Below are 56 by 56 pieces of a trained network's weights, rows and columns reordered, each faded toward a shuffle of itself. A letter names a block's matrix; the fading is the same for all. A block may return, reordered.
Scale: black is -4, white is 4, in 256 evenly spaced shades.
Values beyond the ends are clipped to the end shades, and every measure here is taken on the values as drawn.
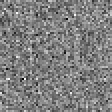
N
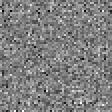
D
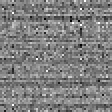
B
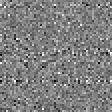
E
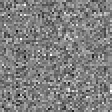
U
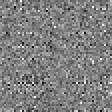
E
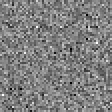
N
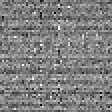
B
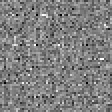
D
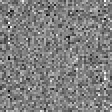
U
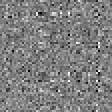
E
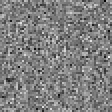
N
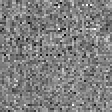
D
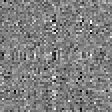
E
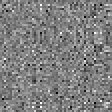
E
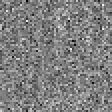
N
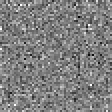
U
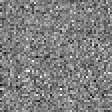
U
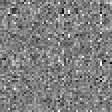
E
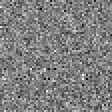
N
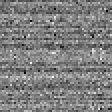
B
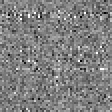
D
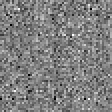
D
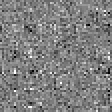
E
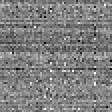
B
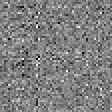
E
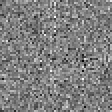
U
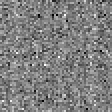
D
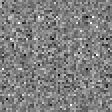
D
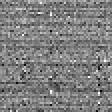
B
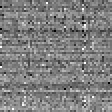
B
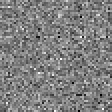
U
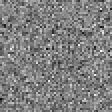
U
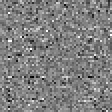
E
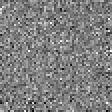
U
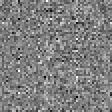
U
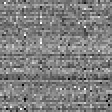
B
